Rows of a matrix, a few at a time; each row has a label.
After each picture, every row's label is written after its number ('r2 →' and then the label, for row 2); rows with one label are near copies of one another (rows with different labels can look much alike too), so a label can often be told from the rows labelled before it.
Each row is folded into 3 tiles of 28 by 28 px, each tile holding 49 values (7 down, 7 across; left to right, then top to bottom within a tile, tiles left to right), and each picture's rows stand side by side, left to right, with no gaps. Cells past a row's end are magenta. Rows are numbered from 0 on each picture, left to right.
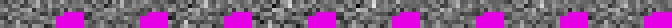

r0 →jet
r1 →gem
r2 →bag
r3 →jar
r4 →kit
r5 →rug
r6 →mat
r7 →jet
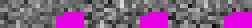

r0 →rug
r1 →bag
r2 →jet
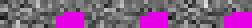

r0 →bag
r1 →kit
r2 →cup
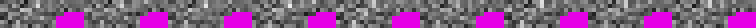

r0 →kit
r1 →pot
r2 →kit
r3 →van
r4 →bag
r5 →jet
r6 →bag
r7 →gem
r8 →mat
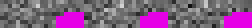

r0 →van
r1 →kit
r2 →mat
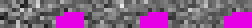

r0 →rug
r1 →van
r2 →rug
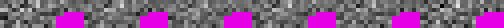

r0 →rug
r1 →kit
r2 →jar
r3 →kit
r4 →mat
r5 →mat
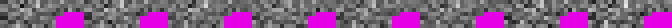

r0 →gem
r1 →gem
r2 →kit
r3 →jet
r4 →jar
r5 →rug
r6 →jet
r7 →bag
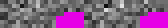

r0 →gem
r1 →kit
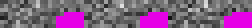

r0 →bag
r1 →van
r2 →cup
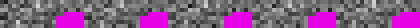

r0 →bag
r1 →jar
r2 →mat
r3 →mat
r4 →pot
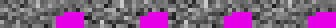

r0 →pot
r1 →jet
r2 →bag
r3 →gem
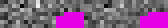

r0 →mat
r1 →kit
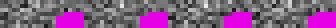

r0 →rug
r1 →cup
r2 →van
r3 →gem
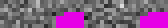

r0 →pot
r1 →cup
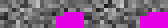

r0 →rug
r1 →rug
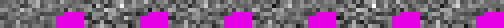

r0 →rug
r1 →van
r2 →jar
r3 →jar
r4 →cup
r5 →jar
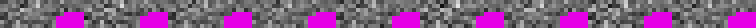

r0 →kit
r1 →cup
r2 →gem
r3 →rug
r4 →bag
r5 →jar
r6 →kit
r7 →bag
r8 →gem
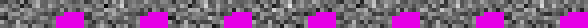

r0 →bag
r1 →gem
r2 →jet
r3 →pot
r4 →mat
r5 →pot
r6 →mat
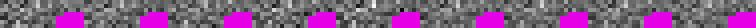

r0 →bag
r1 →mat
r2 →jet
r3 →pot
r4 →kit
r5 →gem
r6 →kit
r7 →rug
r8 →van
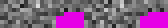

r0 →mat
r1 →pot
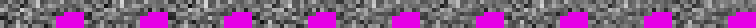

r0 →jar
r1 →gem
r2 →gem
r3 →jet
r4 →gem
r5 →rug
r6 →pot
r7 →mat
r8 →bag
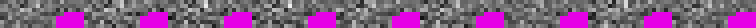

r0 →kit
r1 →pot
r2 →cup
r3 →cup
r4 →rug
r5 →bag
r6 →jet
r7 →gem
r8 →rug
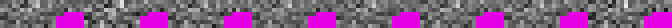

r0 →rug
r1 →jar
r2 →jet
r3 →van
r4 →cup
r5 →kit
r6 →pot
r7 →gem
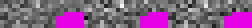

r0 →bag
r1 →cup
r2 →van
